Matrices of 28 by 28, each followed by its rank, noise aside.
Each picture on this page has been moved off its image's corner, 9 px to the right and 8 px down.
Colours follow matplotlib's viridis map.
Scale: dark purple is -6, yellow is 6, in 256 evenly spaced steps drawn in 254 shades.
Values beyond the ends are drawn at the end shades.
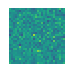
six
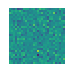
five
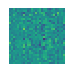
four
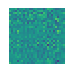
five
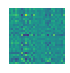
two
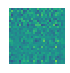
three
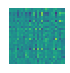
two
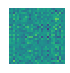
four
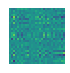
three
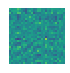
four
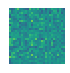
five
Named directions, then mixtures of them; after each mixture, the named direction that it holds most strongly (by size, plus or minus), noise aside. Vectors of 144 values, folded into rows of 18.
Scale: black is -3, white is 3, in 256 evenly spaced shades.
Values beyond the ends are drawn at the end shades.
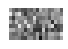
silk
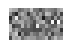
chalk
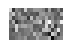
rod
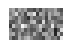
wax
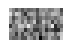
silk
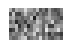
silk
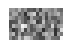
wax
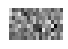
silk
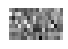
silk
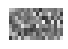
chalk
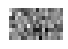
silk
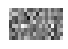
wax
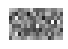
chalk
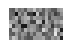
wax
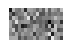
rod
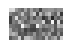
chalk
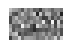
chalk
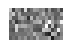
rod
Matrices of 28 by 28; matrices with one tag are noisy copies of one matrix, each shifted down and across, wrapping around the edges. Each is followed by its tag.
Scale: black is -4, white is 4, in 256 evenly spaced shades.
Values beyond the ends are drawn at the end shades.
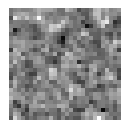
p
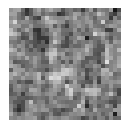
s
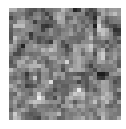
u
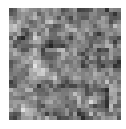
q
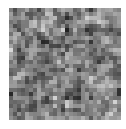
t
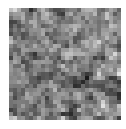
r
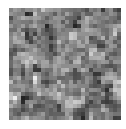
p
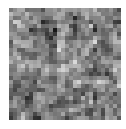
s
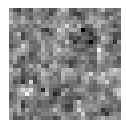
s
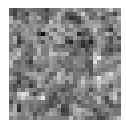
s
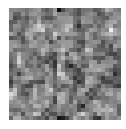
u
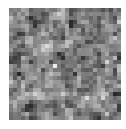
t
